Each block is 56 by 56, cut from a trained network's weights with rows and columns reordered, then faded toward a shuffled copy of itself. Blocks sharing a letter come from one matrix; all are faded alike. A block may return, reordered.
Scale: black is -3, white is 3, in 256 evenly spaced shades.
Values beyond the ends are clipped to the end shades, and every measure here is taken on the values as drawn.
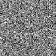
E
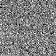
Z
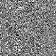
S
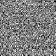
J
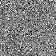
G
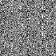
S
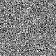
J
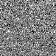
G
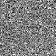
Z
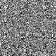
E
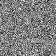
J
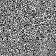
G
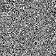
S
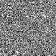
Z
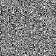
S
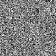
E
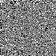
Z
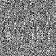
E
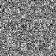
E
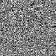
E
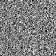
E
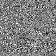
G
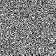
J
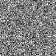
Z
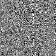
S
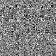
Z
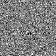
G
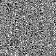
S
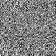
J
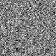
J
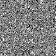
S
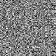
E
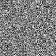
E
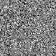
Z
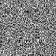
J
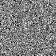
G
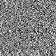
E
